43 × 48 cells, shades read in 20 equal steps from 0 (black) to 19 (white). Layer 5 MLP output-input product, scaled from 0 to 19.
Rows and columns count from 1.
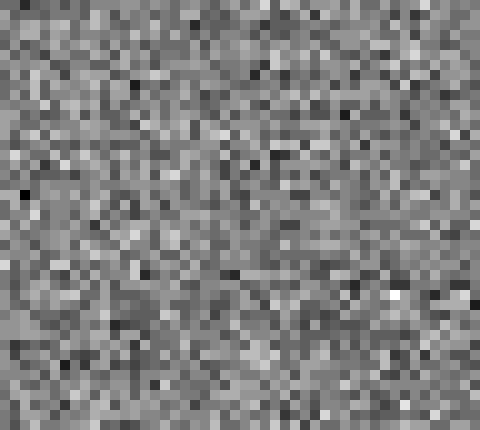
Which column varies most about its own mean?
14
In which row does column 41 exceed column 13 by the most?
43
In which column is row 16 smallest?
28
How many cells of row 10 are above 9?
28
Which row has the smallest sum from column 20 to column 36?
3
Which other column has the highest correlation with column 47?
40
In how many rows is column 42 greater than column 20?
23
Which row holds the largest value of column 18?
18
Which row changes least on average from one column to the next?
22
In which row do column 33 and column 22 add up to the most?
42
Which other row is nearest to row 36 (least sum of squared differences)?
15
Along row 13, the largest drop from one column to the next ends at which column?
20
